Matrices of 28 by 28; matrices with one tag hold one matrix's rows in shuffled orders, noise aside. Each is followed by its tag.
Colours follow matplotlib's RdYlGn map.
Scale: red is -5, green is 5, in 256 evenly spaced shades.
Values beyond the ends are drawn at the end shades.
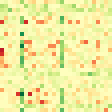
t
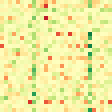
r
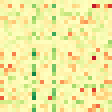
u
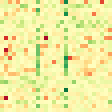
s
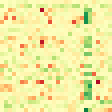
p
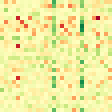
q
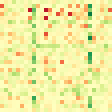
r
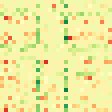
s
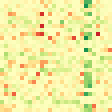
p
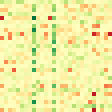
u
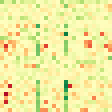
s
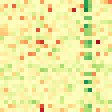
p
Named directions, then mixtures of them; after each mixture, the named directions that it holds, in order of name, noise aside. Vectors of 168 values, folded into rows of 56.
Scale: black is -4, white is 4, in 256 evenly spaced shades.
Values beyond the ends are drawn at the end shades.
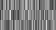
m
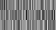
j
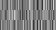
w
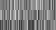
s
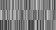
s.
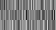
j.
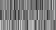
s.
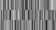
m.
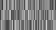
m.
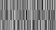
j, w.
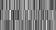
m.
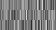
j, m, w.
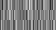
m, w.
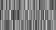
m.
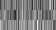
j, s, w.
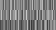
j, s.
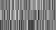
s.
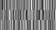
j, m, w.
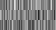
j, s.
